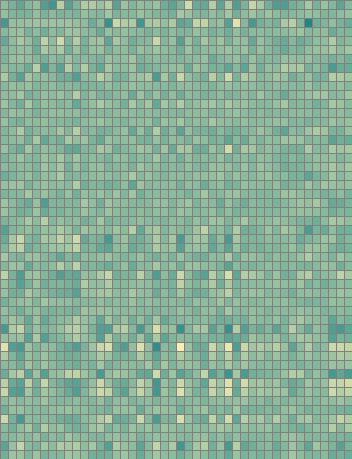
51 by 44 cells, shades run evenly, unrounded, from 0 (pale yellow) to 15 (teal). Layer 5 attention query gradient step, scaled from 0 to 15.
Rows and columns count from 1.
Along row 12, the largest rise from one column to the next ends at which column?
20
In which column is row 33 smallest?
29
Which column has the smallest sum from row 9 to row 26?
42
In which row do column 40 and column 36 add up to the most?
1
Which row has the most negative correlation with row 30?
33
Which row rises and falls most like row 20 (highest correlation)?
34
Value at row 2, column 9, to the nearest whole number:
8
